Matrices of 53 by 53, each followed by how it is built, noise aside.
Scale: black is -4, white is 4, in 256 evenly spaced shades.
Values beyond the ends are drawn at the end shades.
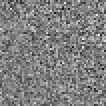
upper triangular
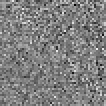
upper triangular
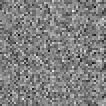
repeating rows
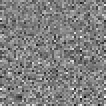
low rank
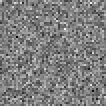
noise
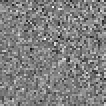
upper triangular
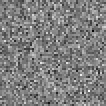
noise
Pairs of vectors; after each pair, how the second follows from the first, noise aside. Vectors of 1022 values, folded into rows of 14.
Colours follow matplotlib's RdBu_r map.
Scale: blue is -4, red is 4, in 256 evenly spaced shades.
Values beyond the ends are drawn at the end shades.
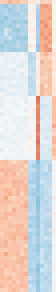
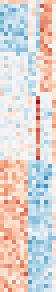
copied.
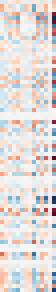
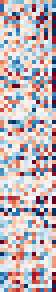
negated, scaled up.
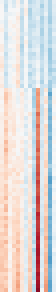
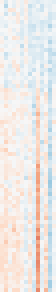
shrunk.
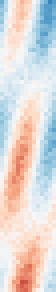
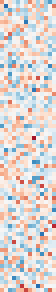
shuffled.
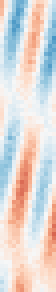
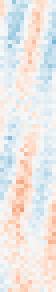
shrunk.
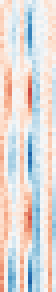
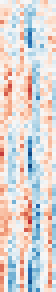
copied.
